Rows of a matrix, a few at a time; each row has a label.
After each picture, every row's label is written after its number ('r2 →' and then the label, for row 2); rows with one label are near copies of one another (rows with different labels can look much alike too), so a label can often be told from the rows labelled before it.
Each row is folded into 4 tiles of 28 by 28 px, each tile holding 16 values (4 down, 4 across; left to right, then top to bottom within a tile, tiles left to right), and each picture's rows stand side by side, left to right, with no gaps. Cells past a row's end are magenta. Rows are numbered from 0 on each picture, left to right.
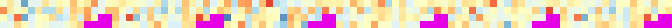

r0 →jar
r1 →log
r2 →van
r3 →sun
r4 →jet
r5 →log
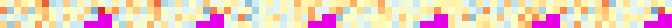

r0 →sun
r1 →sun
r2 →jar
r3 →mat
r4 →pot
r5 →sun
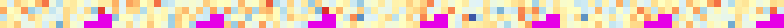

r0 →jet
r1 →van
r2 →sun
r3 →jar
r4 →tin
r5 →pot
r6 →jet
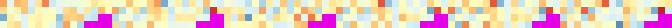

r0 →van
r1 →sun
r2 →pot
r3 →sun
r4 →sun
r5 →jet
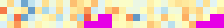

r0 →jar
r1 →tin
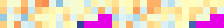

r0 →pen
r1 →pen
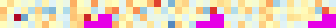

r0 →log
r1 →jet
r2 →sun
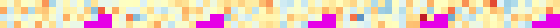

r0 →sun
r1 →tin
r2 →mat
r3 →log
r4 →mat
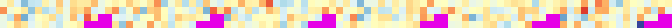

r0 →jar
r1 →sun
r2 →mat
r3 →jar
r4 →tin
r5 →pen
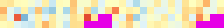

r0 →log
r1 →jar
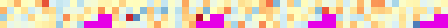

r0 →mat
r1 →log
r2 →sun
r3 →pen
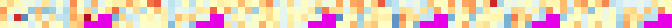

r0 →log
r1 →mat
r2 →sun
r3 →van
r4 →van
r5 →van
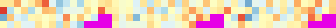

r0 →mat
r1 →pot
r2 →jar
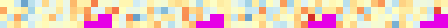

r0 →jar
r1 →tin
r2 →pot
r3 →jet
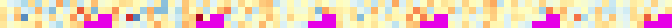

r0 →pot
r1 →log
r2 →sun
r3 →pot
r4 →sun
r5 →log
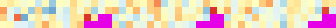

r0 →log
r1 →sun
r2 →jet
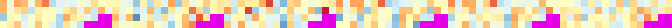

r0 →van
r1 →pot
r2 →jet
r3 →van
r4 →van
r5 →pot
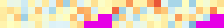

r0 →pot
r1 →mat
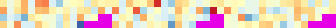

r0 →pen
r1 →jet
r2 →tin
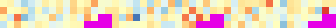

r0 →jar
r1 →pot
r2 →jet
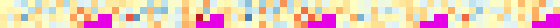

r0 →pot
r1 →log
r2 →pot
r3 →tin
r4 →jar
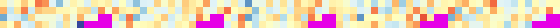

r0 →pen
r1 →jar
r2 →jar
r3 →pot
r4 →mat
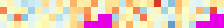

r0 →jar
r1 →jet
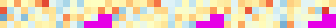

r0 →mat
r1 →mat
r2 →jet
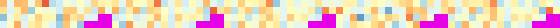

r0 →van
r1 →sun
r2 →sun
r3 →tin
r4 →sun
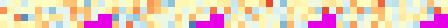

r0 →tin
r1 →pen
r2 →jet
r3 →sun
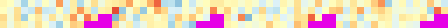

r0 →pot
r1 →mat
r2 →log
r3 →sun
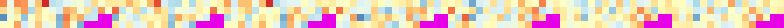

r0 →van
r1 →mat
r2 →van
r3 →tin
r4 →jar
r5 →pot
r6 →pot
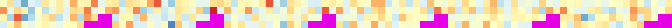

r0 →jar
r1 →jet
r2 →jet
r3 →sun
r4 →sun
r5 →tin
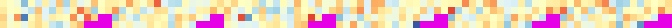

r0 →pot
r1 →mat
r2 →log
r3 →pen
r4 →mat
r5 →mat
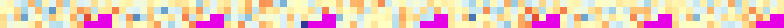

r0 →pot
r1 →tin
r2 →pen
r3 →van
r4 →pot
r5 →tin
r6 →pot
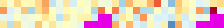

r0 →sun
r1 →jet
